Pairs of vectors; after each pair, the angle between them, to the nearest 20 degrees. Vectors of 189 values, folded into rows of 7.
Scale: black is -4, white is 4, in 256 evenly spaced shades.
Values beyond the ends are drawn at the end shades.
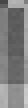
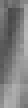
60 degrees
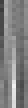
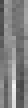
20 degrees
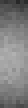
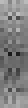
140 degrees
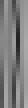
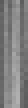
100 degrees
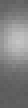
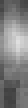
20 degrees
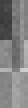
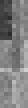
20 degrees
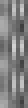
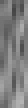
140 degrees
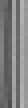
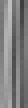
160 degrees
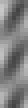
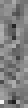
60 degrees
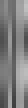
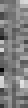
60 degrees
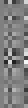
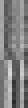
100 degrees
